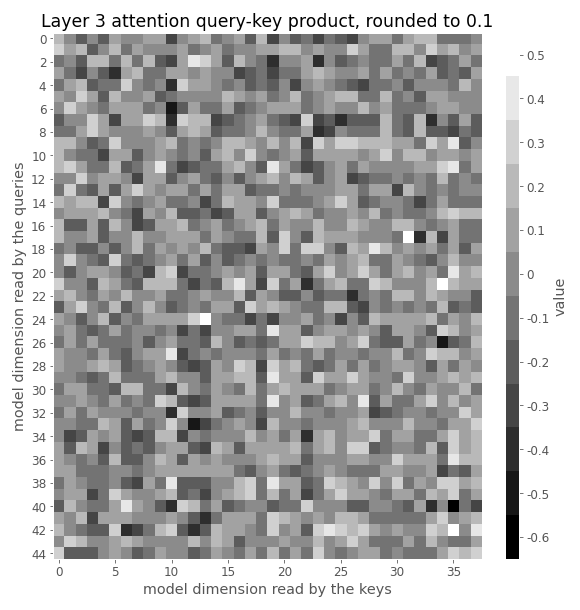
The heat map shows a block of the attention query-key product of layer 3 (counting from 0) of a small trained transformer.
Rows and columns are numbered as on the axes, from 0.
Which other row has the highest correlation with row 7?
8
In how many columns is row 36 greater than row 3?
22
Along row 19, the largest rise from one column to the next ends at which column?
5
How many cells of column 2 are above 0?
16
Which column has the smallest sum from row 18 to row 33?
18
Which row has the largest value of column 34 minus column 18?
21
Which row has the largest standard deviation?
42
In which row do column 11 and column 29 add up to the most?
7
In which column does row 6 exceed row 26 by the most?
34
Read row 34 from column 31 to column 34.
0.1 -0.1 -0.1 0.1
